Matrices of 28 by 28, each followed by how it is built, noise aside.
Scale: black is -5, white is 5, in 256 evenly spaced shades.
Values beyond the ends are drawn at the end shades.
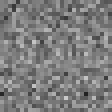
repeating columns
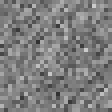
Hankel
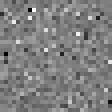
sparse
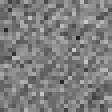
Hankel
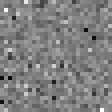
sparse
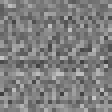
repeating columns
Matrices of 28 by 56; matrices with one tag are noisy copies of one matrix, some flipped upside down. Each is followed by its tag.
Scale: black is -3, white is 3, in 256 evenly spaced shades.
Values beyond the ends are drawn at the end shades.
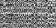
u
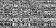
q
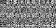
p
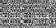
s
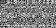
p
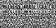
s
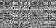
q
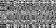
p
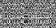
s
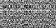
s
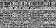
q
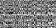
u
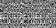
s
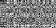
p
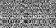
s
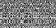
s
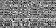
q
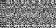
p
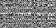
u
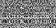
s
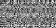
p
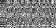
p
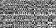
u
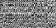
u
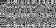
p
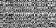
u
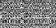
s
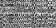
u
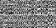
u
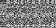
p
